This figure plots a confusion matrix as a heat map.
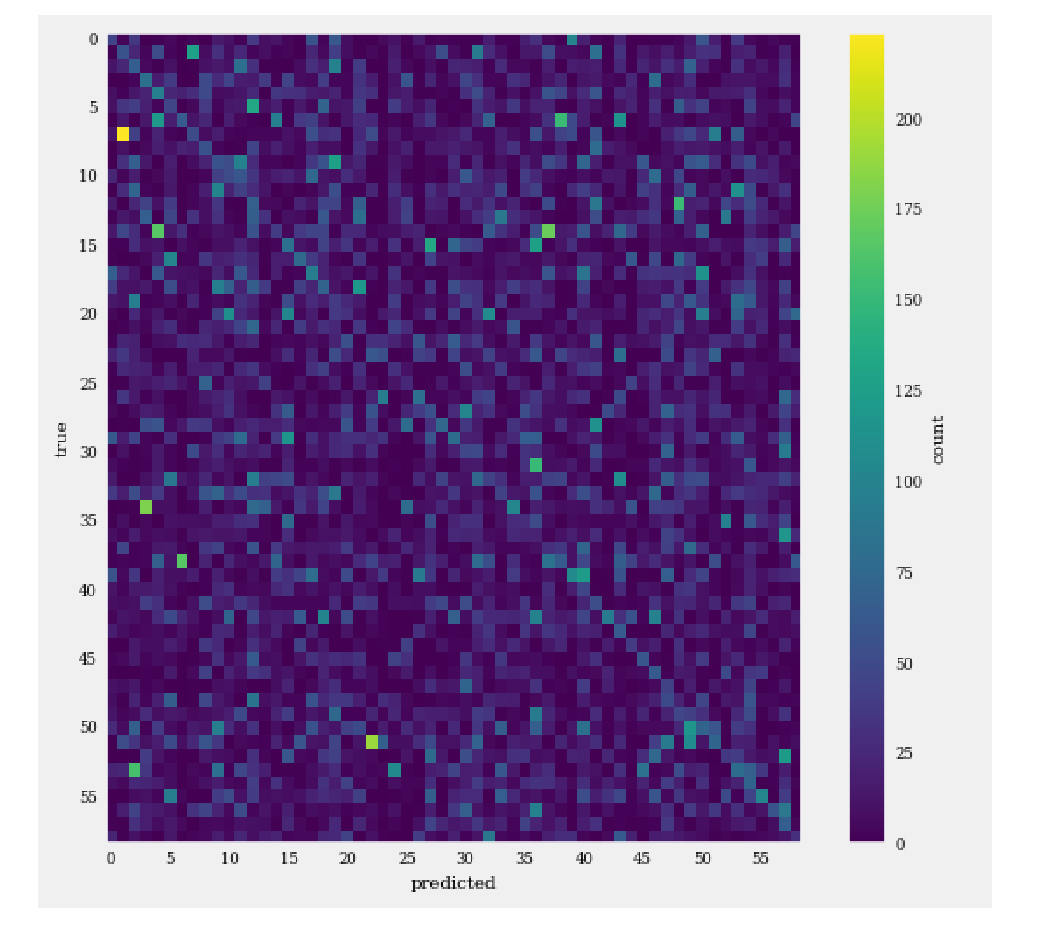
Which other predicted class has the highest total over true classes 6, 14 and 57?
4
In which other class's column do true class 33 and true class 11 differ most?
53
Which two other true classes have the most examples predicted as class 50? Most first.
17, 20
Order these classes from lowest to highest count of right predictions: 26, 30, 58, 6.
58, 30, 6, 26
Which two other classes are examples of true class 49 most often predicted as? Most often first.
36, 19
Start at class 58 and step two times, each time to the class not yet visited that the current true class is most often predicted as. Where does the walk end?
43
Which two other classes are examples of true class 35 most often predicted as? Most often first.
52, 15
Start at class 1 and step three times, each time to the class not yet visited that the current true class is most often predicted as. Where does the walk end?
22
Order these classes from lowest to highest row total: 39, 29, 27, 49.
49, 27, 39, 29
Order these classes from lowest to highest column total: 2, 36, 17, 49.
17, 2, 49, 36
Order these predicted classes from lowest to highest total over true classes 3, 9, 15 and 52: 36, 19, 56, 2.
56, 2, 36, 19
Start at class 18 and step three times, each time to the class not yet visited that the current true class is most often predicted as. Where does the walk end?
48
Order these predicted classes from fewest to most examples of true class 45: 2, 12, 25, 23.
23, 2, 25, 12
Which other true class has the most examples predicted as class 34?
21
